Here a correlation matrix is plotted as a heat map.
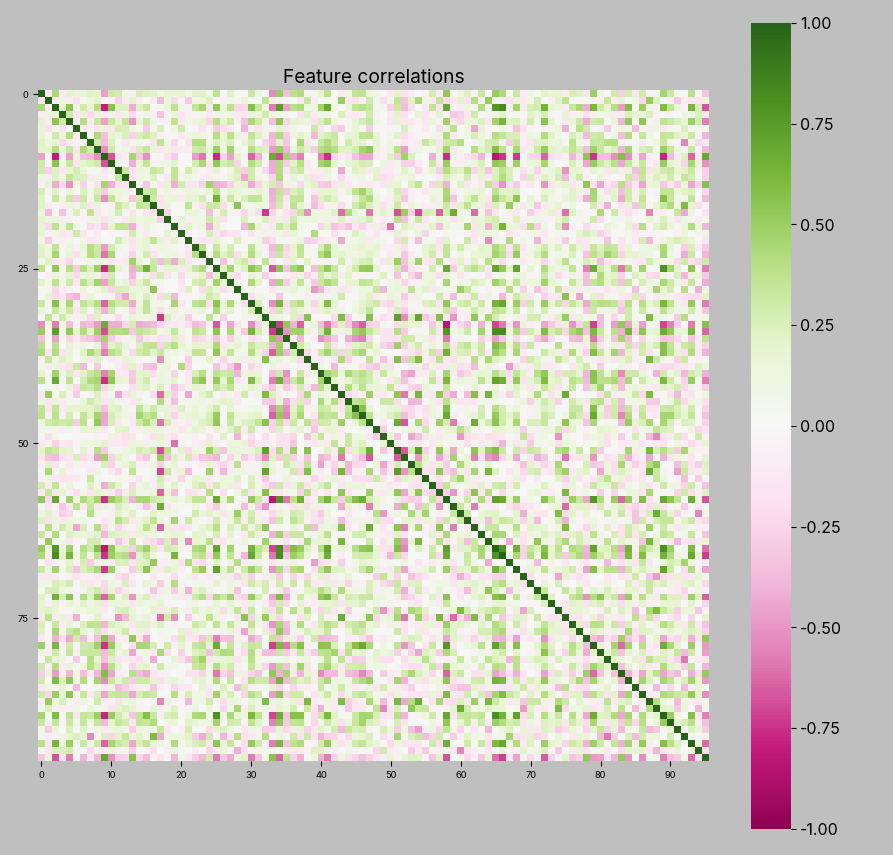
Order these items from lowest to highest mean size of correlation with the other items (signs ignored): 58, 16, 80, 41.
16, 80, 41, 58
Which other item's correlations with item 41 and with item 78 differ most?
9
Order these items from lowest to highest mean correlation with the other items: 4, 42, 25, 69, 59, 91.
69, 59, 91, 42, 4, 25
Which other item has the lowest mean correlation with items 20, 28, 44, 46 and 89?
33
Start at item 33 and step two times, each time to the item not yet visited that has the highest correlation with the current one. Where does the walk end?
95
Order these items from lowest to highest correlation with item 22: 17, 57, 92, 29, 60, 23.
92, 57, 29, 17, 60, 23
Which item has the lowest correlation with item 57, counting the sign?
17
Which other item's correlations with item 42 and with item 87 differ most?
54
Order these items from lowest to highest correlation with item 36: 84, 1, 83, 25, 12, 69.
69, 83, 1, 12, 84, 25
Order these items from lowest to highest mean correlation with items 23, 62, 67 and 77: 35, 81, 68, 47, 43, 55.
35, 55, 81, 43, 68, 47
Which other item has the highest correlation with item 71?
64
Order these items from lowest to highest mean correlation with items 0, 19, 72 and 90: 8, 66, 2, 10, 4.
8, 10, 4, 2, 66
